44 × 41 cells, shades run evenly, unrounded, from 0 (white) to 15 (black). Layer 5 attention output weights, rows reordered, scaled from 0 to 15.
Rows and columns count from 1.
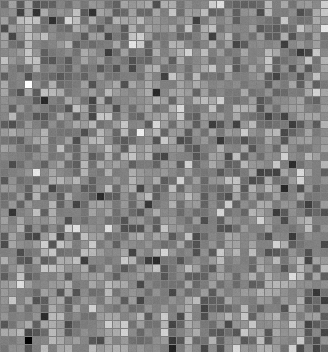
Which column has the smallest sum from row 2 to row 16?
4
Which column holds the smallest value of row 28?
33
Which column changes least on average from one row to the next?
26
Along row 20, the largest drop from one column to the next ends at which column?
30
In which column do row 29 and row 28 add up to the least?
39
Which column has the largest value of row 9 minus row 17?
18
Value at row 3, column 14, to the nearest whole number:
9
